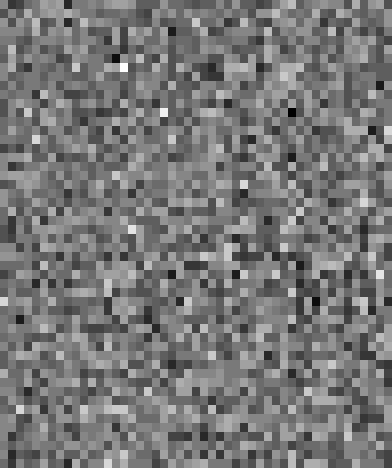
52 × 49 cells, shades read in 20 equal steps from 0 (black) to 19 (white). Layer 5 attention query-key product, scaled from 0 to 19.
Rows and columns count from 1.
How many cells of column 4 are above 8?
30
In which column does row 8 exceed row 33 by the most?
16
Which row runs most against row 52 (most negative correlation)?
24
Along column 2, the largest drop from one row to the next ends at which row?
25
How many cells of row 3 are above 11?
6
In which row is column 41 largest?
19
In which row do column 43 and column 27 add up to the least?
4
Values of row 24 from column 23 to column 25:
5 9 7
